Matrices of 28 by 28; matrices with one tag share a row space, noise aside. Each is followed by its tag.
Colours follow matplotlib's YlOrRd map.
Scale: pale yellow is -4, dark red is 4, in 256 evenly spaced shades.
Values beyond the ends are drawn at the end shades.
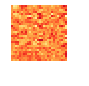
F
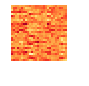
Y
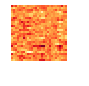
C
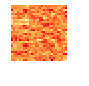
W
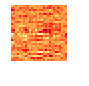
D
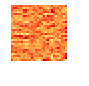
W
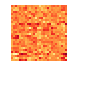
F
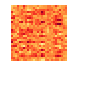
C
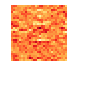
F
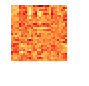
F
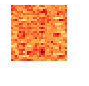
C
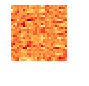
C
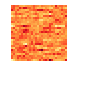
D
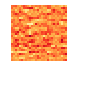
Y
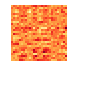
F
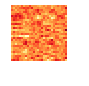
W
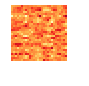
W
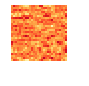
W
